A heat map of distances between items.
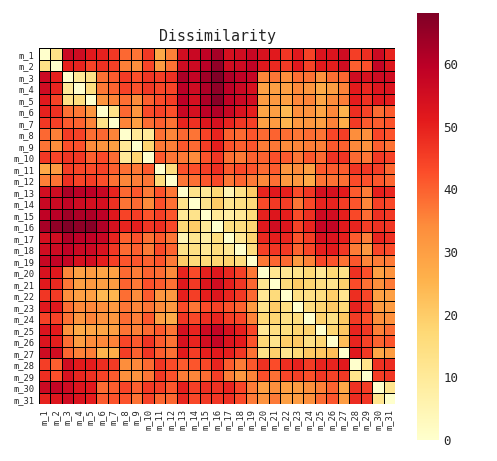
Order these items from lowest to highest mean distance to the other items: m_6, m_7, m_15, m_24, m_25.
m_24, m_25, m_7, m_6, m_15
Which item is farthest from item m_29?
m_3
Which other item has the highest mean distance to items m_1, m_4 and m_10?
m_16
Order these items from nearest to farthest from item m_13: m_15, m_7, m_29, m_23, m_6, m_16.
m_15, m_16, m_29, m_23, m_7, m_6
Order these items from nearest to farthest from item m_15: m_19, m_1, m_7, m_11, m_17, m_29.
m_17, m_19, m_29, m_11, m_7, m_1
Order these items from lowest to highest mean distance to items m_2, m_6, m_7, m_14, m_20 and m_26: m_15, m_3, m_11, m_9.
m_9, m_11, m_3, m_15
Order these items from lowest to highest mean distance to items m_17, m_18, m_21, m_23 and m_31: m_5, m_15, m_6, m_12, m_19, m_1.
m_19, m_15, m_12, m_6, m_5, m_1
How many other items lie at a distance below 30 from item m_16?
6
